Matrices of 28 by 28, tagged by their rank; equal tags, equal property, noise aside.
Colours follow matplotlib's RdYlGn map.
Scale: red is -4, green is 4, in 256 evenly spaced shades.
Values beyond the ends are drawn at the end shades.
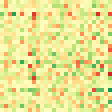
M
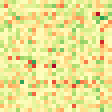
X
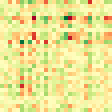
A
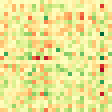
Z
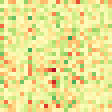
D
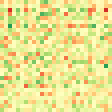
D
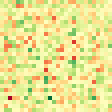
X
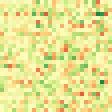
D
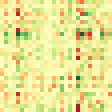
A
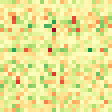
M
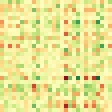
Z
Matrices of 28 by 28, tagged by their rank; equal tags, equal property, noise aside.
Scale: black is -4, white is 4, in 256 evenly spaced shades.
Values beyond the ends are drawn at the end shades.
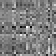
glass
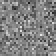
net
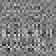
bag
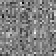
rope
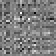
glass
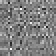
glass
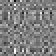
glass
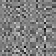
glass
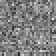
net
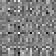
bag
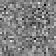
rope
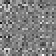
glass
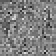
net
